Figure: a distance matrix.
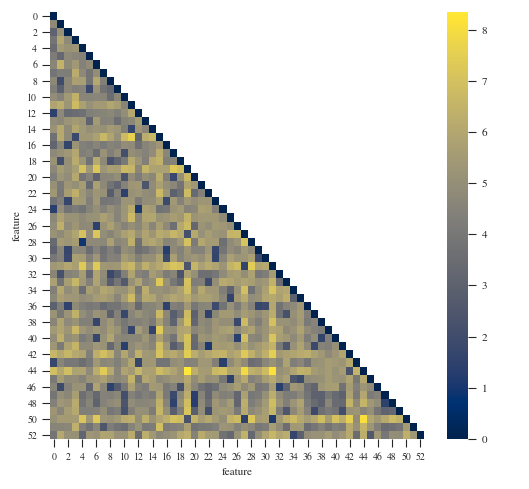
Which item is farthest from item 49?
19
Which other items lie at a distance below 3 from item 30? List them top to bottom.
2, 16, 23, 29, 36
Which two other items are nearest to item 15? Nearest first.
3, 12
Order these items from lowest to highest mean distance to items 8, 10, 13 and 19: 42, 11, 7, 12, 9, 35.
9, 7, 12, 11, 35, 42
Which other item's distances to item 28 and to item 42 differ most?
4
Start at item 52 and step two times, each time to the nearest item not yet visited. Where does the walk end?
45
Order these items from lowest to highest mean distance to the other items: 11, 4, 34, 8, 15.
8, 4, 34, 11, 15
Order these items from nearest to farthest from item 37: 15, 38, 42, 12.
38, 12, 42, 15
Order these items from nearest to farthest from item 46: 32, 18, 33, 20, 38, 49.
32, 18, 33, 49, 20, 38
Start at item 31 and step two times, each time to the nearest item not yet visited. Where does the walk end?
27
